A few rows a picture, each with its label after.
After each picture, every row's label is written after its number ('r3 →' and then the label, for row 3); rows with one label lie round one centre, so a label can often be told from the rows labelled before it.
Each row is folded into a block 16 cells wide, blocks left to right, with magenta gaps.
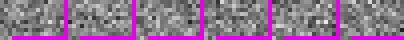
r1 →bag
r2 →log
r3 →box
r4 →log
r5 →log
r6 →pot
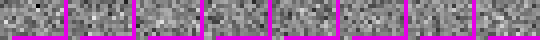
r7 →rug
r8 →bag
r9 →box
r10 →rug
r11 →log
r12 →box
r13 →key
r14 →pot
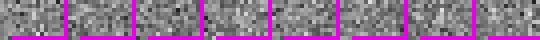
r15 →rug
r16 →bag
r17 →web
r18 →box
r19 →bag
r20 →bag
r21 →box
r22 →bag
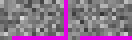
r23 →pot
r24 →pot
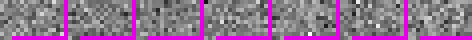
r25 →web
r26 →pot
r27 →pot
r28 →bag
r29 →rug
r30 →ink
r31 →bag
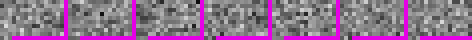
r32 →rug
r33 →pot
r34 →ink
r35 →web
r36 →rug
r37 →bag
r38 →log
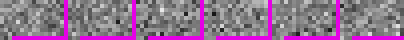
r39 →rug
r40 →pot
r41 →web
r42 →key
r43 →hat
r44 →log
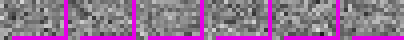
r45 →web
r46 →log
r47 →rug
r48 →web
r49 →pot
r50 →box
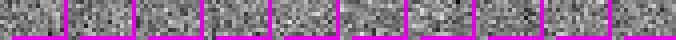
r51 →rug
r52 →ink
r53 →box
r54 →bag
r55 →log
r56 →key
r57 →rug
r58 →rug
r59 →box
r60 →box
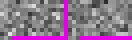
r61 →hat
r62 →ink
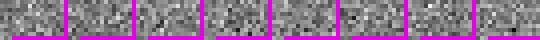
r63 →log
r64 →box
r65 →key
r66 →key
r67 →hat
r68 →pot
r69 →key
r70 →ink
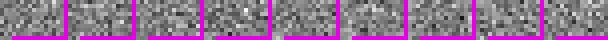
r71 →web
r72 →log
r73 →rug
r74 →pot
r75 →log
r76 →hat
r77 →key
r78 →bag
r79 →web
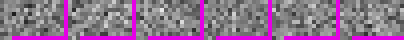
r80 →web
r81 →box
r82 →box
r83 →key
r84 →box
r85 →log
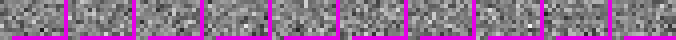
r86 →pot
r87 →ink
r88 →web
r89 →rug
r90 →hat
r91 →ink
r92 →pot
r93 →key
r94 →web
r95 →pot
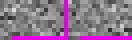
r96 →rug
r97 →pot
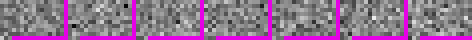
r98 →log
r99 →hat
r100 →ink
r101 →web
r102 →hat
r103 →ink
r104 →rug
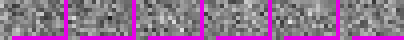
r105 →log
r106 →log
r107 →pot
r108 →ink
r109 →rug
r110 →bag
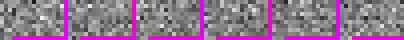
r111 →ink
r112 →pot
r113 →ink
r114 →log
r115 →log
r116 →ink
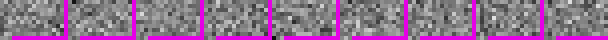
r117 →pot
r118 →rug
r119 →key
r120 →box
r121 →rug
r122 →bag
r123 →ink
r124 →bag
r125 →box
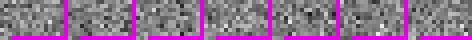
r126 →web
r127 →pot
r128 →key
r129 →ink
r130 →bag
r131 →rug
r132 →pot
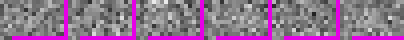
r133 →key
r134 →bag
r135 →rug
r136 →box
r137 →rug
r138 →box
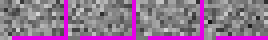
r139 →log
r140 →pot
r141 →web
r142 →key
